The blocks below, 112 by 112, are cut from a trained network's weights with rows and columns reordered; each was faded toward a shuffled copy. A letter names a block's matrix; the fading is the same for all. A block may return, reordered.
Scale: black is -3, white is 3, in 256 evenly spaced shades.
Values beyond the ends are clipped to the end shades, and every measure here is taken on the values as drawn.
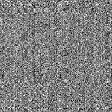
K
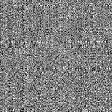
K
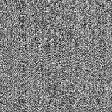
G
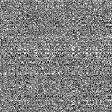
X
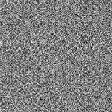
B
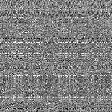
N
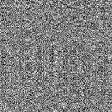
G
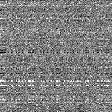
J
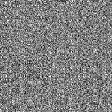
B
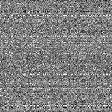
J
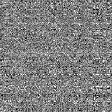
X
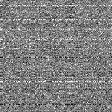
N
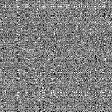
X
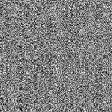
G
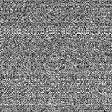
J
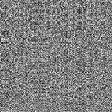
G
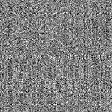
K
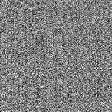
G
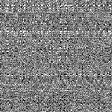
X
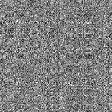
K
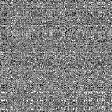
X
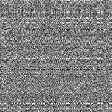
N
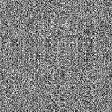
G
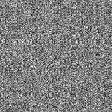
B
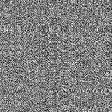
G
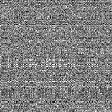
J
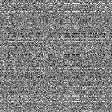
J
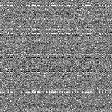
N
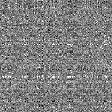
X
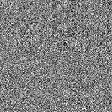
G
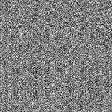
B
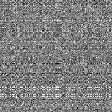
N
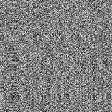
B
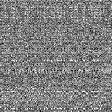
J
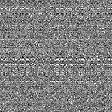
J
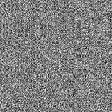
B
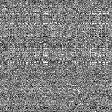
J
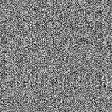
G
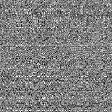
X
